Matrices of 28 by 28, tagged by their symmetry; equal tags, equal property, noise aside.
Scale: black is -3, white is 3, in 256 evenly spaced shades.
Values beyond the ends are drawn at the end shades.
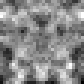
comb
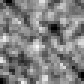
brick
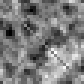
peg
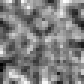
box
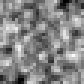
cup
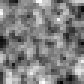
box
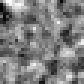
box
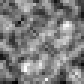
peg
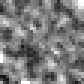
brick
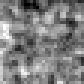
box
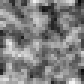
box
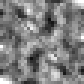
cup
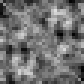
cup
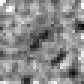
peg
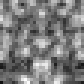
comb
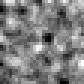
box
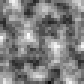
cup
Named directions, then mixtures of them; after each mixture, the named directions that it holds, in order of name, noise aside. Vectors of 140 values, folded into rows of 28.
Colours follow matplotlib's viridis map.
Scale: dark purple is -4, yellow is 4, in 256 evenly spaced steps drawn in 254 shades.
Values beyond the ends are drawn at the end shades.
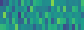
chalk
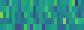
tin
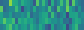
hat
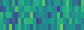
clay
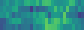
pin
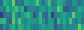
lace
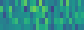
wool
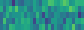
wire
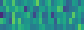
lace.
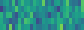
clay.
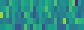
tin.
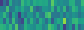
chalk, tin.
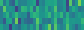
clay, hat, lace.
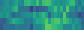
pin.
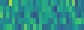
hat, tin.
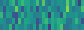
clay, hat, pin.
